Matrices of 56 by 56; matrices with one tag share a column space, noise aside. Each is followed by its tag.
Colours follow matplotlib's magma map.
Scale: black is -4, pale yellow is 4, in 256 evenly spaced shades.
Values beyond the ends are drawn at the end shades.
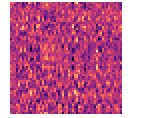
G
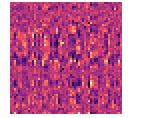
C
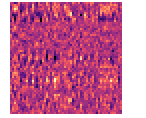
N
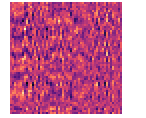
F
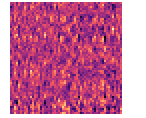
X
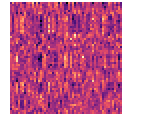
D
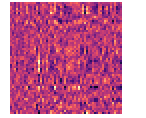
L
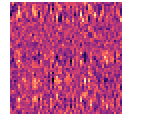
N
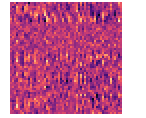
N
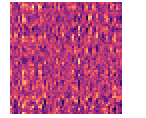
X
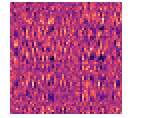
F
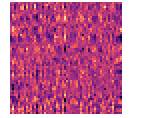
X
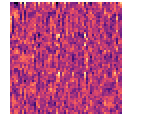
D
